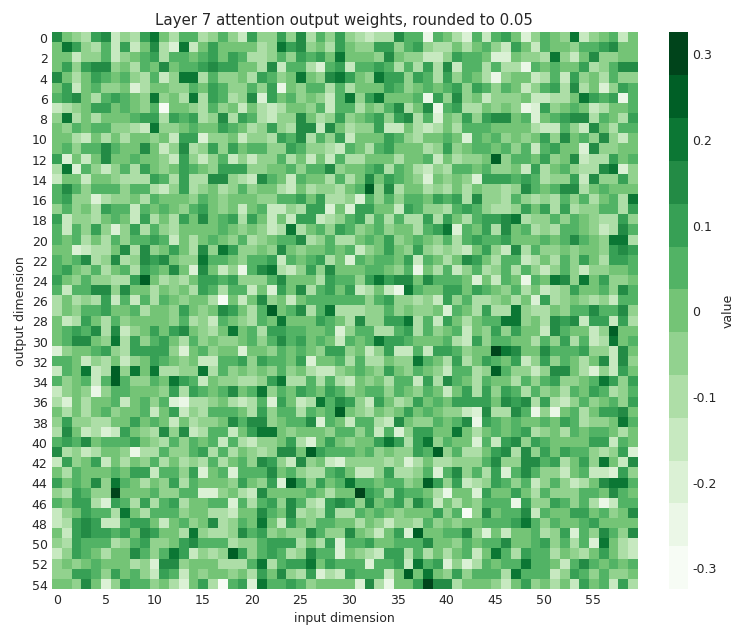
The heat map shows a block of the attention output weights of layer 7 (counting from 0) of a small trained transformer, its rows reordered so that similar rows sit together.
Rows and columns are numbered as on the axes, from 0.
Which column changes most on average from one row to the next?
56
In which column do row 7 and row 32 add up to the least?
48
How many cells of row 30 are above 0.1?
6
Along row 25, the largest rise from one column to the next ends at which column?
36
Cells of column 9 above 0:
25
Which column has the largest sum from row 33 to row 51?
21
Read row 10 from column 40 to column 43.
0.05 0 -0.2 0.05
